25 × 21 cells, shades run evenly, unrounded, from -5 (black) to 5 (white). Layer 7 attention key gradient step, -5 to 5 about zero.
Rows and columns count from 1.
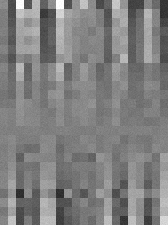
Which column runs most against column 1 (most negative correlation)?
20
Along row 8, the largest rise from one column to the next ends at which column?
3
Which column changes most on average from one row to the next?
4
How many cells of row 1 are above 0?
11
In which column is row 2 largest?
8
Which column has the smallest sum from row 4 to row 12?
21
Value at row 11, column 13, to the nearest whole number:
0
